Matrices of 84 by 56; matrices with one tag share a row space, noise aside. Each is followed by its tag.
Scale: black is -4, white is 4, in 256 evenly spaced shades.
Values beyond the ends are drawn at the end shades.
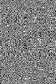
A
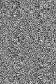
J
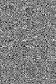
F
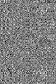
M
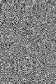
F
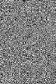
F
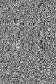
J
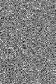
F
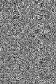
J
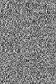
M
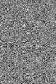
F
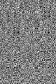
J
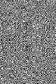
F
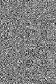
M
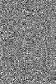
F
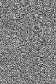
J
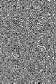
J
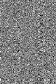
J
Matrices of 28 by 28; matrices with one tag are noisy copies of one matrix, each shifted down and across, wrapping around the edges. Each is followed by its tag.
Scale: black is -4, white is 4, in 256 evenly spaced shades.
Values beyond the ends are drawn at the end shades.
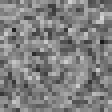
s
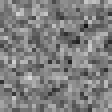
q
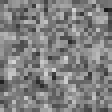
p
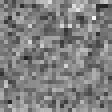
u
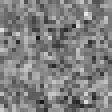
p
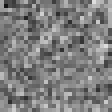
u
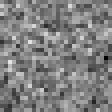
s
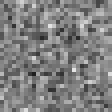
p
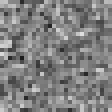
u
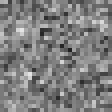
u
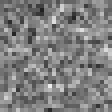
q
